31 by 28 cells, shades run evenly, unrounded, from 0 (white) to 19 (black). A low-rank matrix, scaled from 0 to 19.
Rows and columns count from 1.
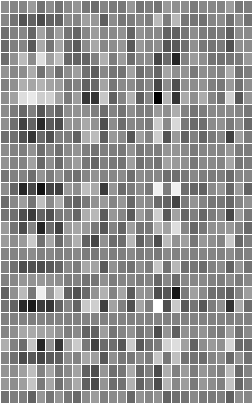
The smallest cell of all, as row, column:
24, 18
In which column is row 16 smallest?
5
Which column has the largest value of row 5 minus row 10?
20
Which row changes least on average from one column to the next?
25
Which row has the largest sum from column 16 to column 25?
23
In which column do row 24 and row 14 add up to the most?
4
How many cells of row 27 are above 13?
3
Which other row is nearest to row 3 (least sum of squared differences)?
31
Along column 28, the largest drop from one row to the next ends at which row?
16
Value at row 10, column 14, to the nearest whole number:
11
